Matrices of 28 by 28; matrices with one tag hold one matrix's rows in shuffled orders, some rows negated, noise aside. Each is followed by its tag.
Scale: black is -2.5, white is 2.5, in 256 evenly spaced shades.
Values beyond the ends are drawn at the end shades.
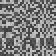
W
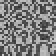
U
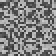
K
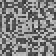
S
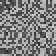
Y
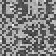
S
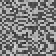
S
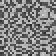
U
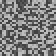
S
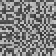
W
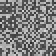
Y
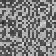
Y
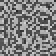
U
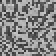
S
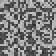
K
